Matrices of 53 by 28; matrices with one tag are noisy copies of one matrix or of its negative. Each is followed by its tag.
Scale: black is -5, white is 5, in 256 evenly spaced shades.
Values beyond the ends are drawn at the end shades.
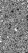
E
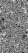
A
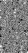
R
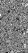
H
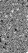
E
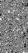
H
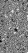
E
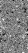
A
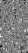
R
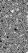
E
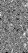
H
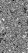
A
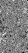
A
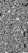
H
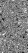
A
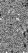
H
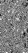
H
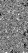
H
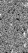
H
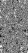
R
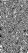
R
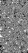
R
